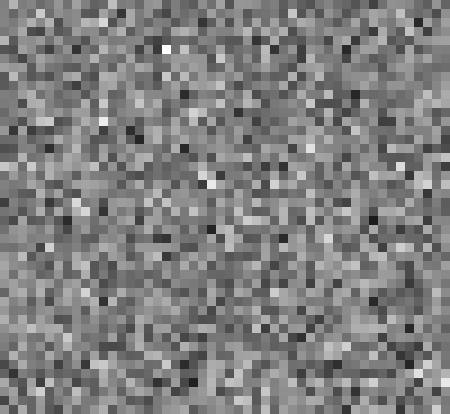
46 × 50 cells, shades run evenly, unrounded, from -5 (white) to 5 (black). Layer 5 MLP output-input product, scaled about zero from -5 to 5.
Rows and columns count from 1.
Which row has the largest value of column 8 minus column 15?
25
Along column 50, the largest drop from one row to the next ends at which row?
18
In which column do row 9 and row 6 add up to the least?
19
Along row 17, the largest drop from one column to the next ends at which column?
44
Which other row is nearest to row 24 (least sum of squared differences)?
22
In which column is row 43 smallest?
50
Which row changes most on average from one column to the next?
6
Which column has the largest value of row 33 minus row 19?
45
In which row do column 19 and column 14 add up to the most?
2
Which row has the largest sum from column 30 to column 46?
41
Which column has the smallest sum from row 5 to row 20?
35
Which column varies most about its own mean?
12
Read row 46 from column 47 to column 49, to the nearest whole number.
1 0 -3
